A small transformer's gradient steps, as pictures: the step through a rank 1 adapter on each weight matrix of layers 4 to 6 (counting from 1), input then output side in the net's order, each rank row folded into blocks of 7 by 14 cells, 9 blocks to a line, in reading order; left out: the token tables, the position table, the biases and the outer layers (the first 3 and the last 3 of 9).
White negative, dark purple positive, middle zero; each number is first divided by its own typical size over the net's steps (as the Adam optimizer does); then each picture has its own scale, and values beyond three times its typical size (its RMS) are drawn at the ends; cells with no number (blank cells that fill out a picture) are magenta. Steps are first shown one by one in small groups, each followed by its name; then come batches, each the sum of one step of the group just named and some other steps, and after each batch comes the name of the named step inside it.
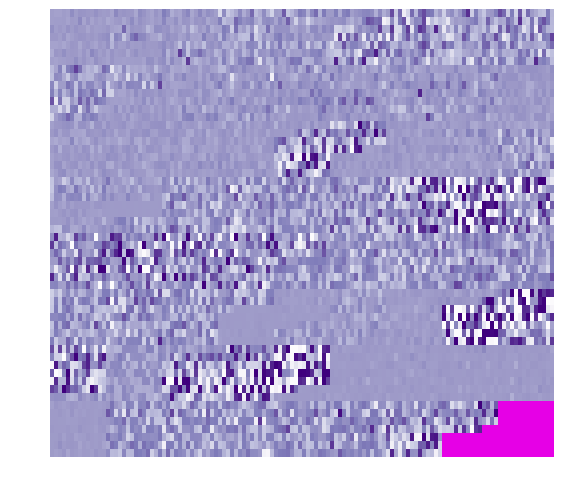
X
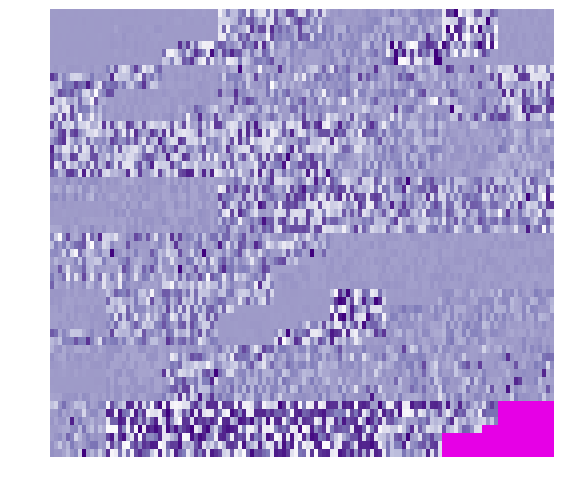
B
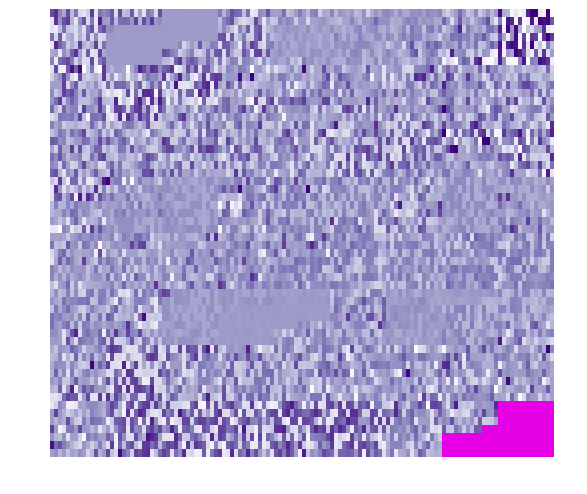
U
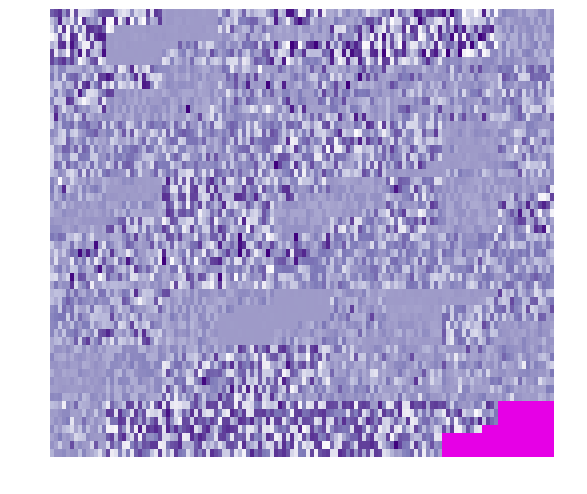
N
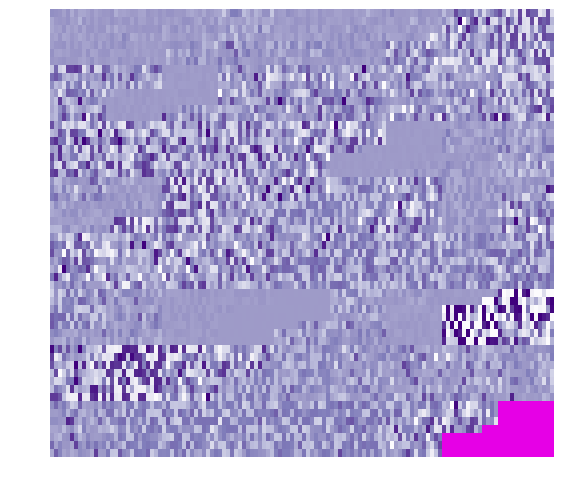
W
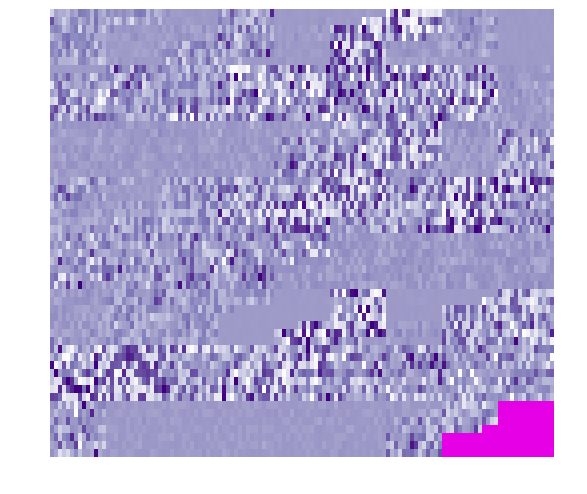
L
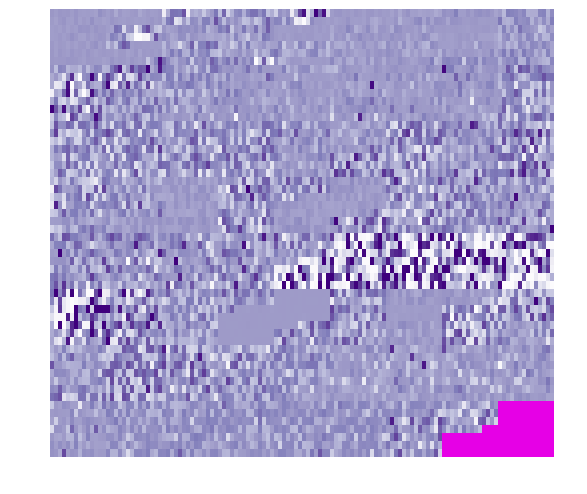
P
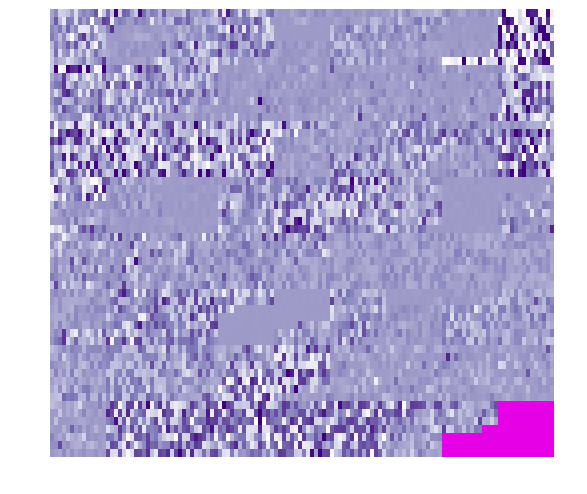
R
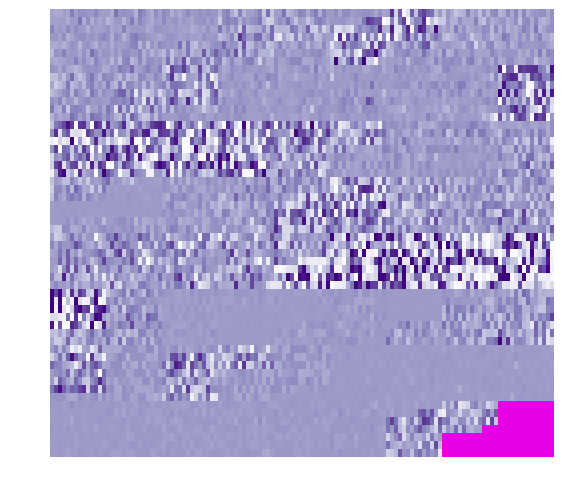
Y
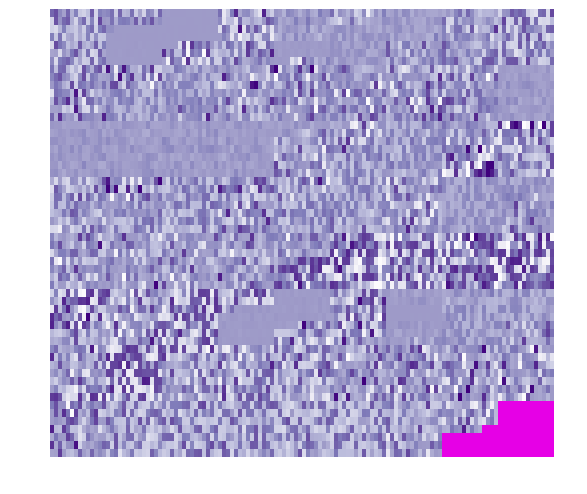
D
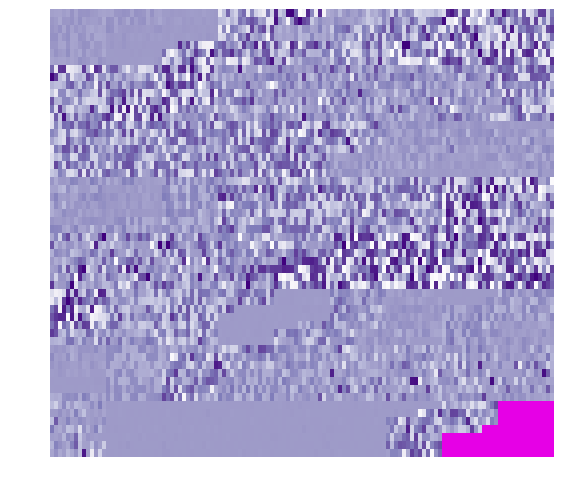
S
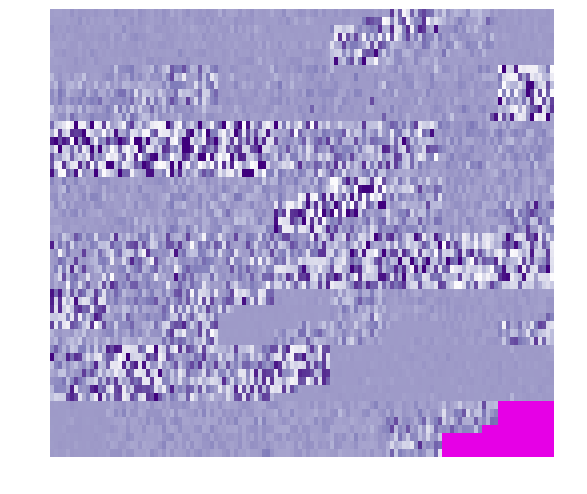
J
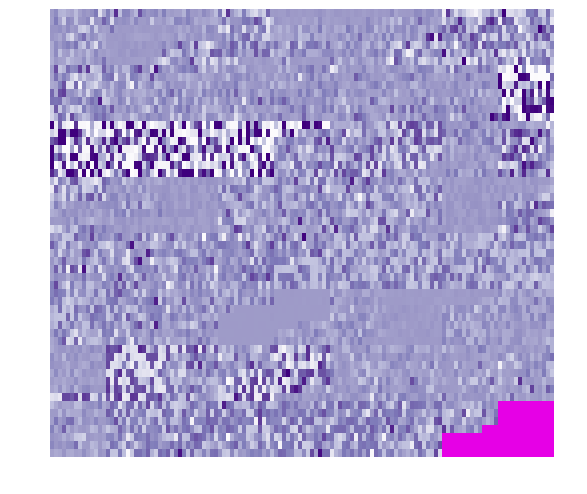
R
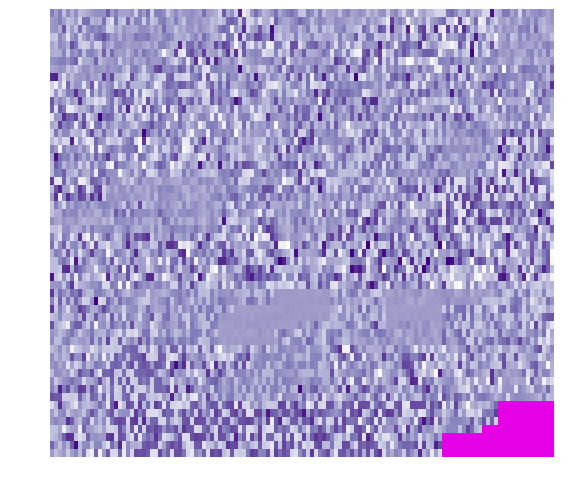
Y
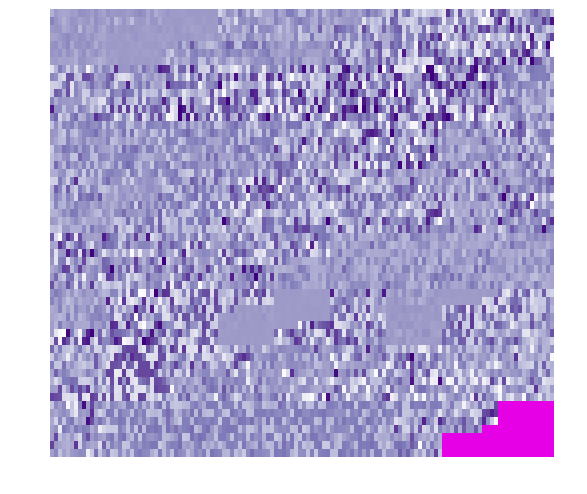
L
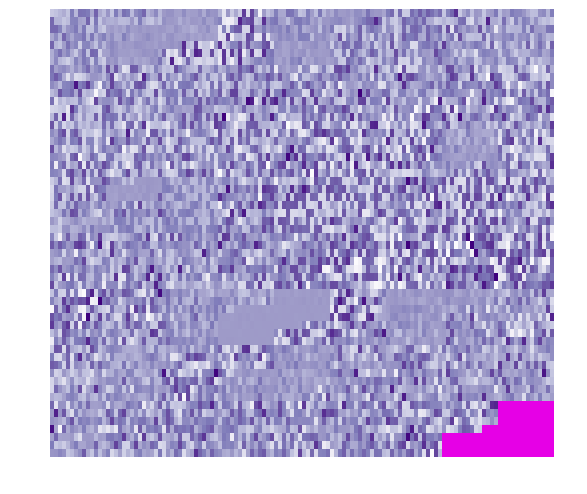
B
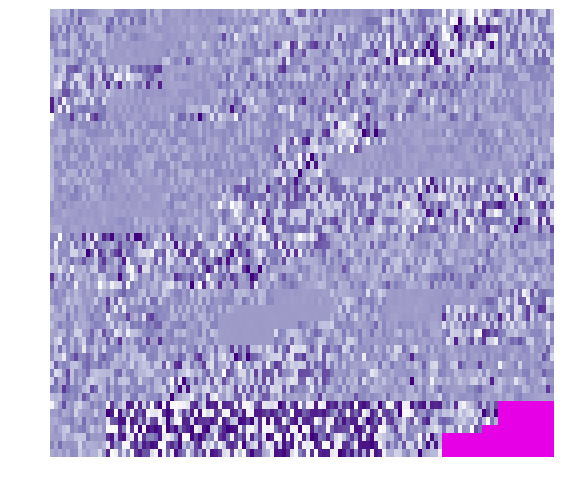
X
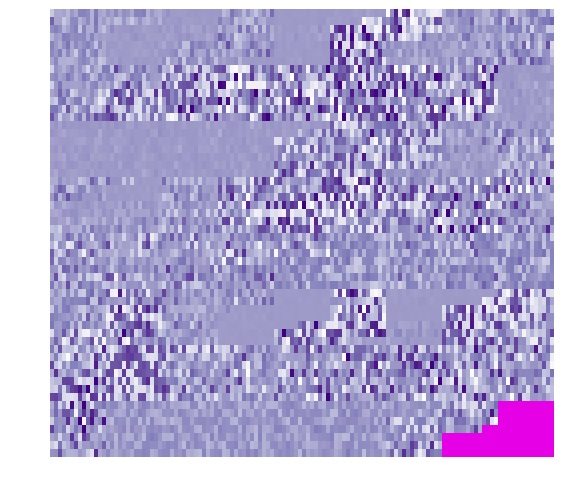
L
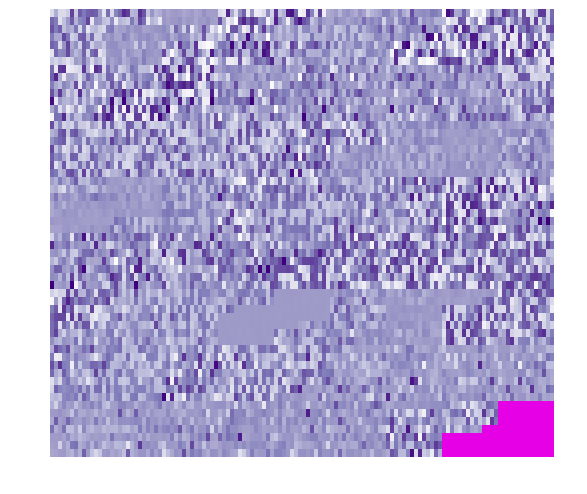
S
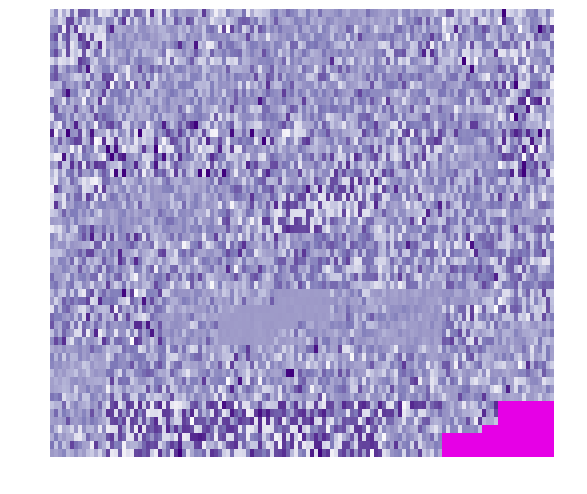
R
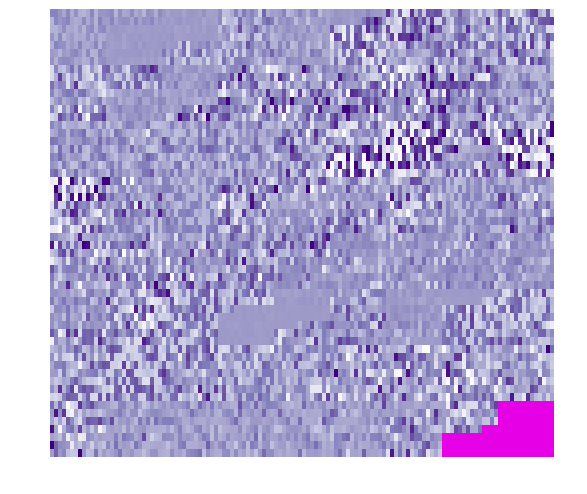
U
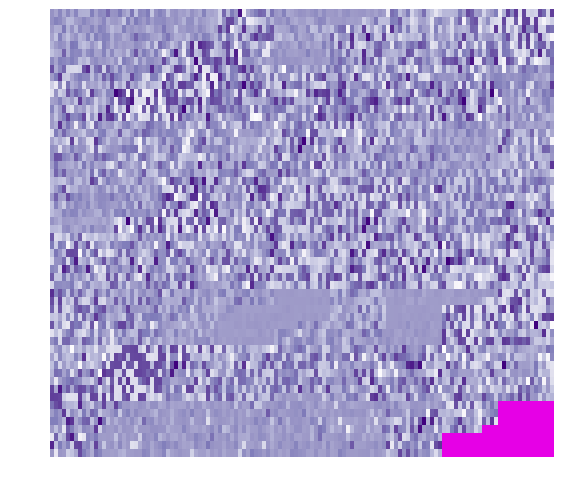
Y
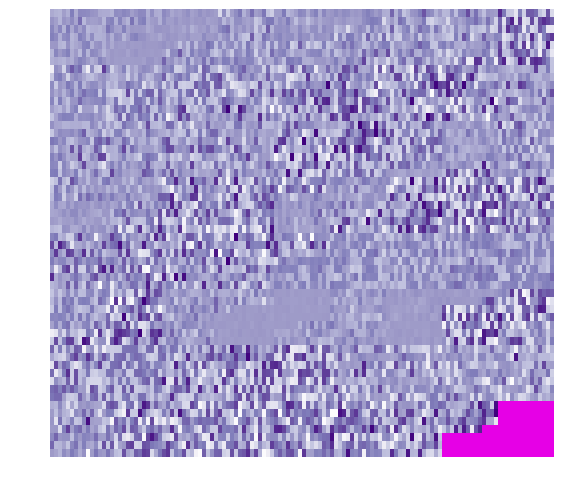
X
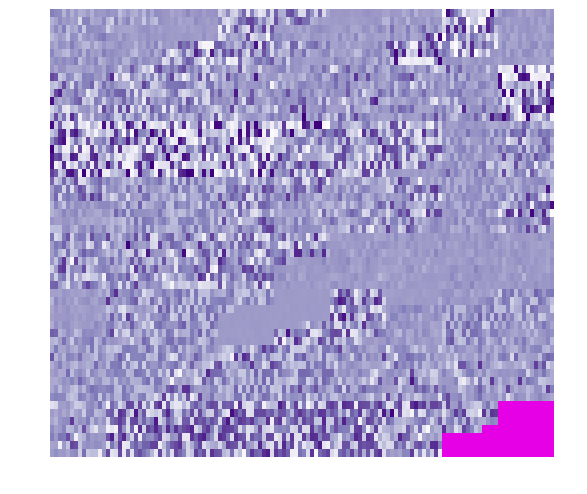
B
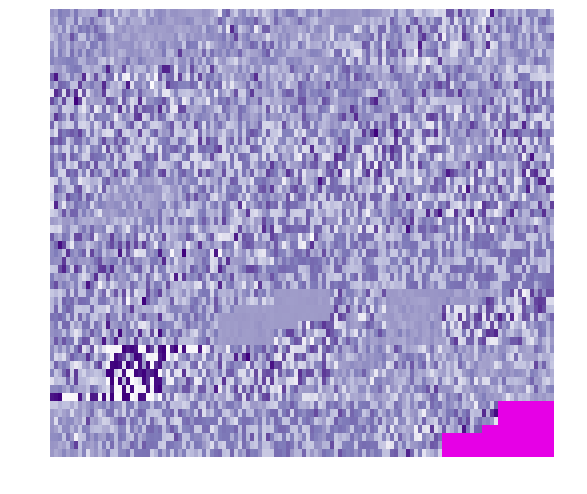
X
